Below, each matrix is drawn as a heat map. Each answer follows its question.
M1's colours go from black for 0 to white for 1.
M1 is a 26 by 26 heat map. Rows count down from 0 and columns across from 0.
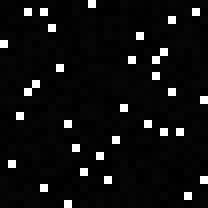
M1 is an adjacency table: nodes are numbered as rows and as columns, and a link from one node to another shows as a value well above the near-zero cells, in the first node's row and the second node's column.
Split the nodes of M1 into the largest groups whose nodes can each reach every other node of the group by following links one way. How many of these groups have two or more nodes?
3
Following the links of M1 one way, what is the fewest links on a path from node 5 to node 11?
2
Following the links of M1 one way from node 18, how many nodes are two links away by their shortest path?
1
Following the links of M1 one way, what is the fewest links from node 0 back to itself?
7
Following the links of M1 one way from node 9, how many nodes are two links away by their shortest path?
1
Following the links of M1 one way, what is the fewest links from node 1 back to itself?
4
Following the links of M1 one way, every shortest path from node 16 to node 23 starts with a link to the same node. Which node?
node 20
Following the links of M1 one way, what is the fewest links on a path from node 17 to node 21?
3
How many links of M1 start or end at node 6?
2
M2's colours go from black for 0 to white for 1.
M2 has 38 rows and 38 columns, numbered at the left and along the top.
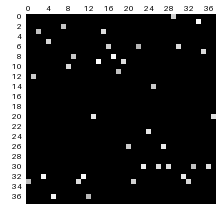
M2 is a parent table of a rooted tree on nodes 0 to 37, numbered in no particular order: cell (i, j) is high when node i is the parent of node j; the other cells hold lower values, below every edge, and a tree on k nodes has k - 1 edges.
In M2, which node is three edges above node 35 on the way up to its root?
3
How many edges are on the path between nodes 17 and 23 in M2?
5
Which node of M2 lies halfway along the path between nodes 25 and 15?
10
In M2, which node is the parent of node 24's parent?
30
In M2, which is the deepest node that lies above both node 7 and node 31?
32
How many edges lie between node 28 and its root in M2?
2
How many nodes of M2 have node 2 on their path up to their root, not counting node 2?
2
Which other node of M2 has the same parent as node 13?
37
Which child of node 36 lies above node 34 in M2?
12
